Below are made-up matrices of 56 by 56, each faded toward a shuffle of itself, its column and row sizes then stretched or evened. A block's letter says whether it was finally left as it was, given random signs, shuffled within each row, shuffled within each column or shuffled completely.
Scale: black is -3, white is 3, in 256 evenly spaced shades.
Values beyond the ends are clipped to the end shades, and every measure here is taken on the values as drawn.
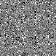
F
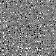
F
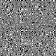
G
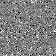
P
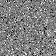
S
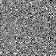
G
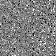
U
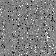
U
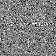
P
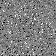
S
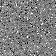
S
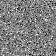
S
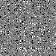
F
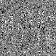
F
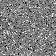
S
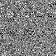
P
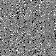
U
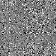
F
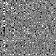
G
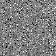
U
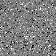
P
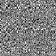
G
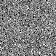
S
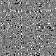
G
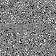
P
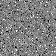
S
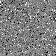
S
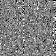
U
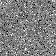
S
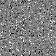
U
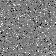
S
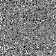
F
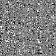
F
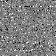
P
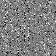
U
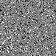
S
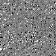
F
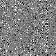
U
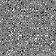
G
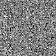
U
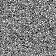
S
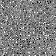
F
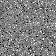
S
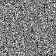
U
